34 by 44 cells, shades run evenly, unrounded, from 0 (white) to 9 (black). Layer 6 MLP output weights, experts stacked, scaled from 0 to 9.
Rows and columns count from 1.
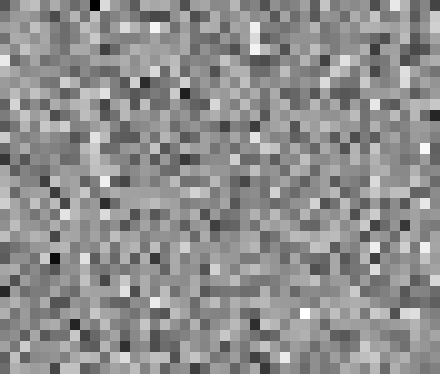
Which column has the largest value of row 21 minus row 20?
38
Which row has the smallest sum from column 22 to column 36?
28
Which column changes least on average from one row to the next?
4
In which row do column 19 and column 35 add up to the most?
9
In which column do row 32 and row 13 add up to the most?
13
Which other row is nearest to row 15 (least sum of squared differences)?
27
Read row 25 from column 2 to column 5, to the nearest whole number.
3 5 4 5
